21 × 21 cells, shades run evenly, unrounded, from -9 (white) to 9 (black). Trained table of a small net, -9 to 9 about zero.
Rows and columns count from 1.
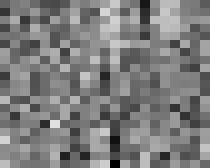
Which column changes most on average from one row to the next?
1
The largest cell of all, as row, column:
21, 12
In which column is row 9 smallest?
7
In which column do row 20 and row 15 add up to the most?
19
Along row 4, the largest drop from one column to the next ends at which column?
4
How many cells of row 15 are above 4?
5
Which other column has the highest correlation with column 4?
18
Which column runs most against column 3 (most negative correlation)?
8
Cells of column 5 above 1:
8
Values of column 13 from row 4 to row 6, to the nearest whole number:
0 1 -4
